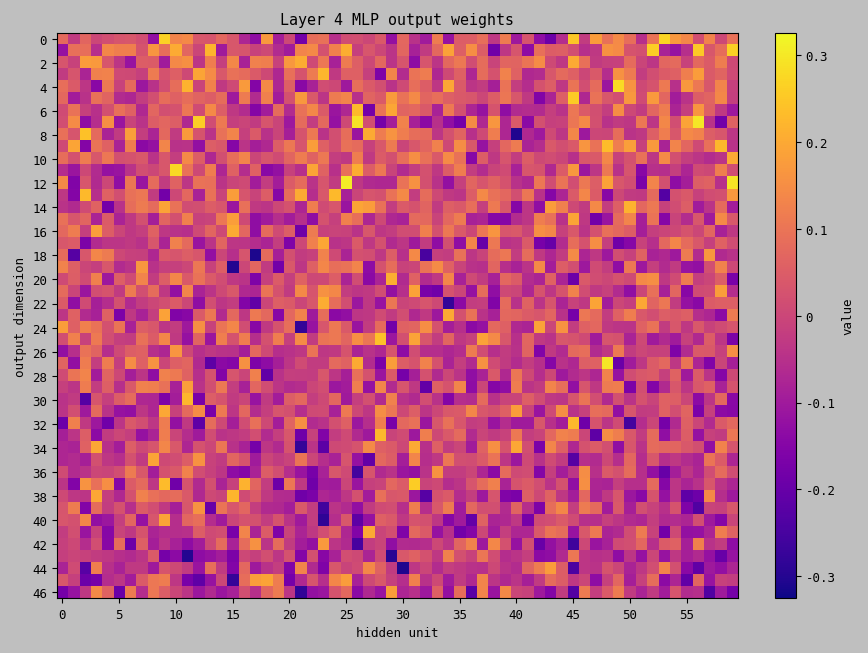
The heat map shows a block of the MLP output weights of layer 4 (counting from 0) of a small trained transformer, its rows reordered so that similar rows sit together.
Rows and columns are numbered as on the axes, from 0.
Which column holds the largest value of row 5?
45
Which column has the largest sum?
9
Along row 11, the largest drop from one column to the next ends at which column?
46
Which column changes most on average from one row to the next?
21
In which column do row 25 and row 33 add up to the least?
47
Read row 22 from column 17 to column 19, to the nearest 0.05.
-0.2 0 0.05
